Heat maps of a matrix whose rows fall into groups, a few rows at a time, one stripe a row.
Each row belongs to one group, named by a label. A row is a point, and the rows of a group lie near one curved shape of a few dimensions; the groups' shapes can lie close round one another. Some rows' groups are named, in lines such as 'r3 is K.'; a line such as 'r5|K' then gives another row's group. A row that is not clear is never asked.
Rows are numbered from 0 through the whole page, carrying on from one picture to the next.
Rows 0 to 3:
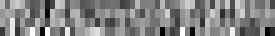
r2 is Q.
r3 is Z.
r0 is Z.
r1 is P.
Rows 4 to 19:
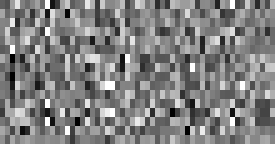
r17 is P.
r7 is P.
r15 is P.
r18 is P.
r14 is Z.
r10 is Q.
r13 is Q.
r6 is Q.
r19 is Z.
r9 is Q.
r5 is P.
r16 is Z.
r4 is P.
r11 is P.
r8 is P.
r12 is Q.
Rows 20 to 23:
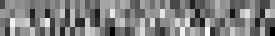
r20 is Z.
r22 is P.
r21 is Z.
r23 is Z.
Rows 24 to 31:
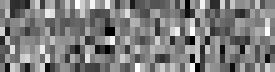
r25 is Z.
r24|P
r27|Z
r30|P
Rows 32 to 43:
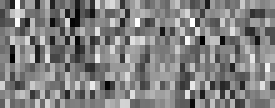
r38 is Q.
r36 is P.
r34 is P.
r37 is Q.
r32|Q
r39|Z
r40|Z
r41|Q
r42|P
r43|Z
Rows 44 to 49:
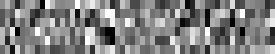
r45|Q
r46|Z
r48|Z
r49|Q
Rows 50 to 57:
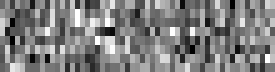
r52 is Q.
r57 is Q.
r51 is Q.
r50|Z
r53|Z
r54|Q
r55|Z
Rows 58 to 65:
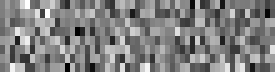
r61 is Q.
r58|P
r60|Z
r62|P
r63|Z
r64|P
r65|Q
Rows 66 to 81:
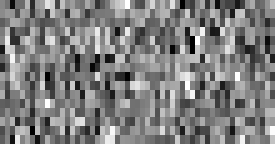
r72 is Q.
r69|P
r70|P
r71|Z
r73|Q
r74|Z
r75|P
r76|Z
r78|Z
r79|Q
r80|Z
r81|Q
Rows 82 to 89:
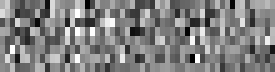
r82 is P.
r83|Q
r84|Q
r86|P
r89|Q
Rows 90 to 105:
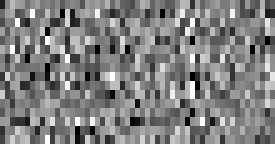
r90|Z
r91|Z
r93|P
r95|Q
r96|P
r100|Z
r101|Z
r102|Z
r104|Q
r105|P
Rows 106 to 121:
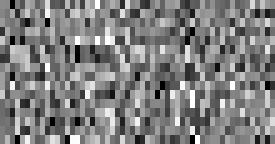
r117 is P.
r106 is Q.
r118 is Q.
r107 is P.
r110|Q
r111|P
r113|P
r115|Z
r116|Z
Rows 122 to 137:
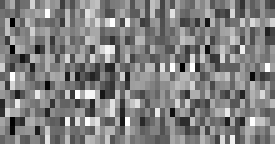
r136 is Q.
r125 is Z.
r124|Q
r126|Z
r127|Q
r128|P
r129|Z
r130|Q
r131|Z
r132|Q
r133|Q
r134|Z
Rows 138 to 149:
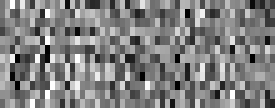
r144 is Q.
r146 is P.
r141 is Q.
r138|Q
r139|P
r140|Z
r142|P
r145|P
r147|P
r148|P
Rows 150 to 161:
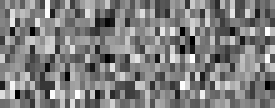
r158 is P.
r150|P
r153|Z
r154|Z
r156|Z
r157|Z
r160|Q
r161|Z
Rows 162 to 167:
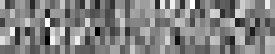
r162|Z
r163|P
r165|Q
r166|P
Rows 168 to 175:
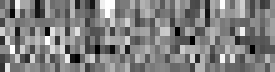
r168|Q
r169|Q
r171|P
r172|Z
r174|P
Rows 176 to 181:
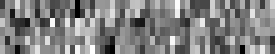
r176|Q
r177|Q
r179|Q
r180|Z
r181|Q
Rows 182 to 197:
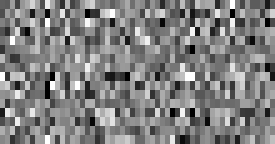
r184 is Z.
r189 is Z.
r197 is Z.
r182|Z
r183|Z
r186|Q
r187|Z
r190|Z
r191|P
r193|Z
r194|Z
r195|Q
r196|Q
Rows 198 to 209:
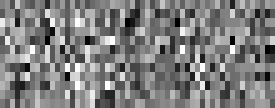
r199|P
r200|Q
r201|Z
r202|Z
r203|Z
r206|P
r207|Q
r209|Q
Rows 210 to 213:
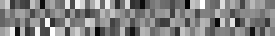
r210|P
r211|Z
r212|P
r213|Q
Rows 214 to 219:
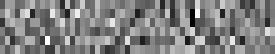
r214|Z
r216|Z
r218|P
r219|Z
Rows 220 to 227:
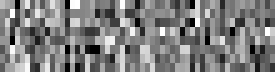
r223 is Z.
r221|Q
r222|P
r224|Q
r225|Q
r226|P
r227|P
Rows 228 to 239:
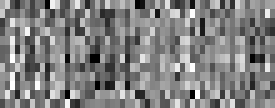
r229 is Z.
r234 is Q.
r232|Q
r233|Q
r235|Z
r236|Q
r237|Q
